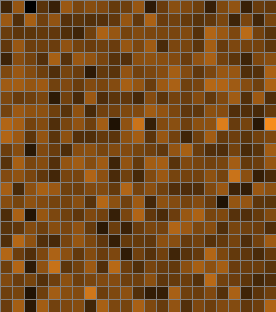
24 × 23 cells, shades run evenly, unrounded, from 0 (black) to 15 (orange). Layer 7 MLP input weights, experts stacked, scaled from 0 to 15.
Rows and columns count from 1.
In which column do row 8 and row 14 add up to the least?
5
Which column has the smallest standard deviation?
6
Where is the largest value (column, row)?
23, 10
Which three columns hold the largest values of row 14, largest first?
20, 8, 14
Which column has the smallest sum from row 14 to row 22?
22
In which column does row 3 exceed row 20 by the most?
21
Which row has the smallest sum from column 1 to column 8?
3
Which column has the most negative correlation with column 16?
1
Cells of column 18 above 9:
7
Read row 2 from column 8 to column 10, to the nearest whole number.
5 5 6
